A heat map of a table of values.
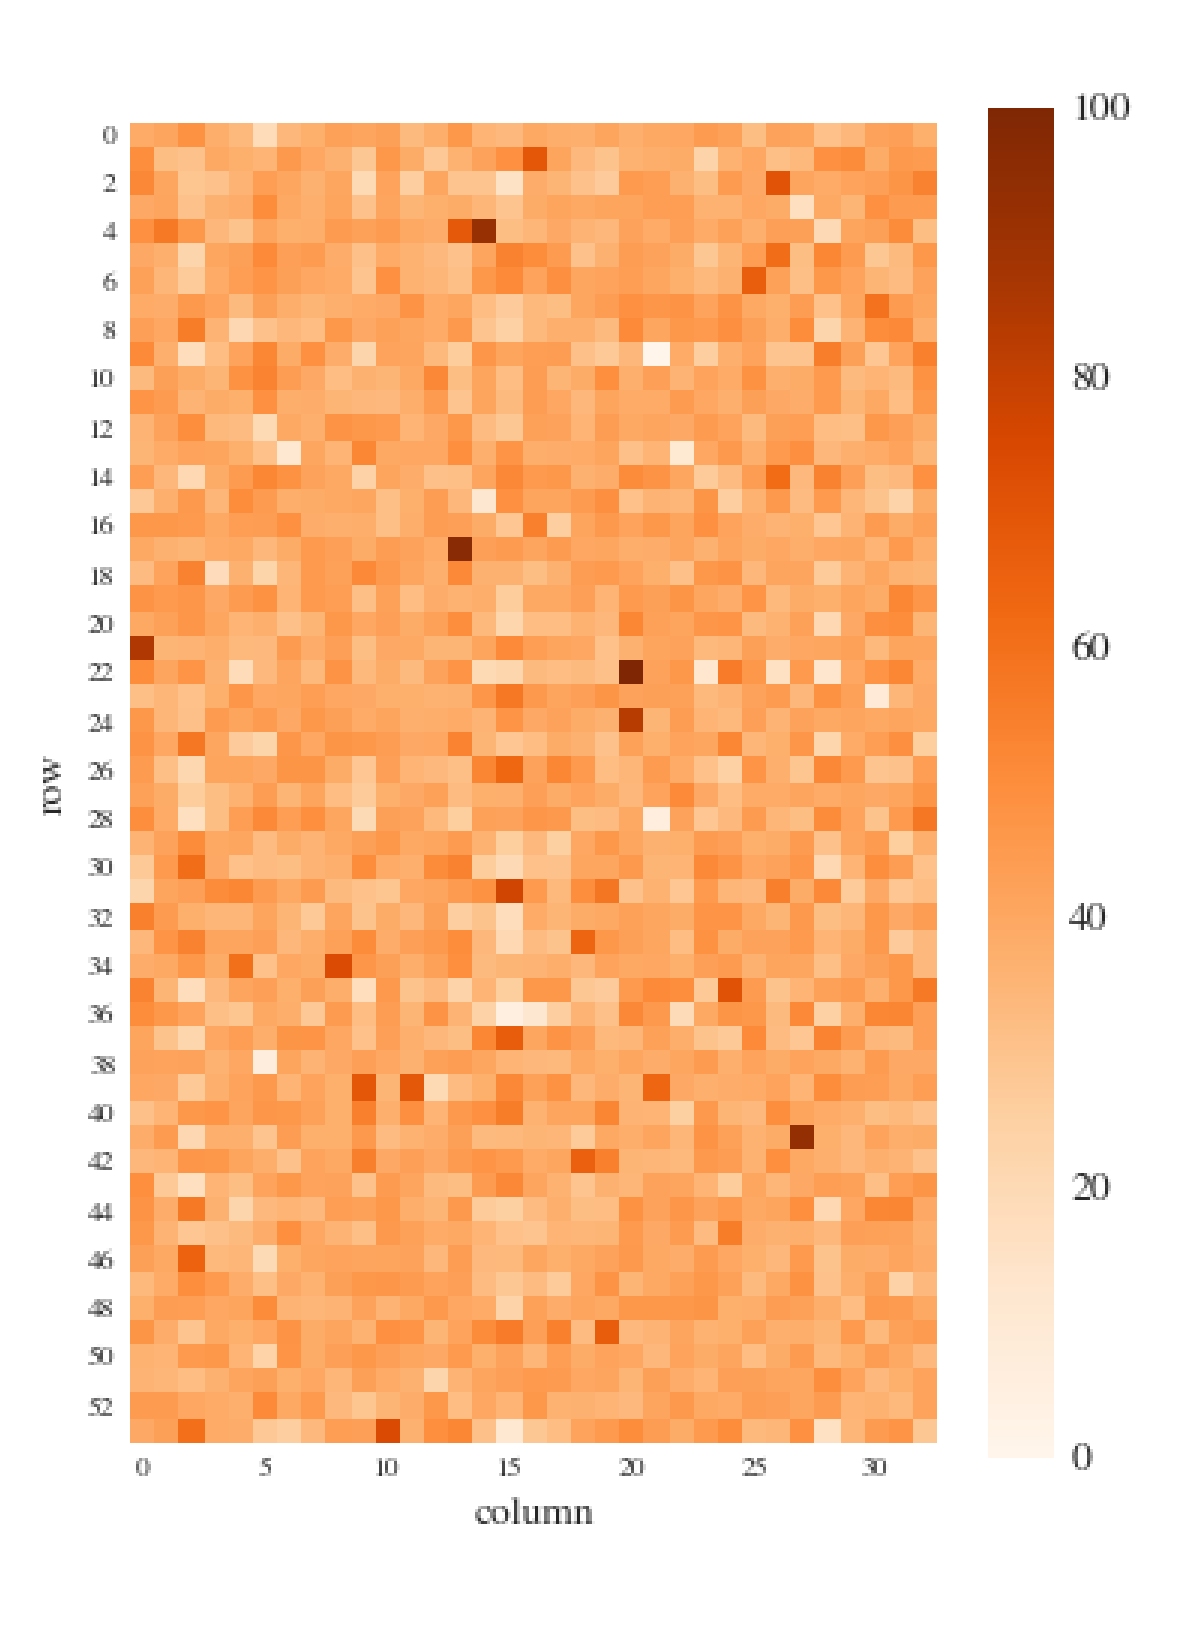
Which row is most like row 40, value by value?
42
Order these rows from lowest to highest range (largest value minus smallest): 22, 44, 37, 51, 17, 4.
51, 44, 37, 17, 4, 22
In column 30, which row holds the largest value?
7
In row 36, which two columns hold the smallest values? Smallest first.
15, 16
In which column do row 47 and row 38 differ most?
5
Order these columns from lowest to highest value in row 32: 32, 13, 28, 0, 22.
13, 28, 22, 32, 0
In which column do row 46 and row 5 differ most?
2
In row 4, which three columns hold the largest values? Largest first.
14, 13, 1
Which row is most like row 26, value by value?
37
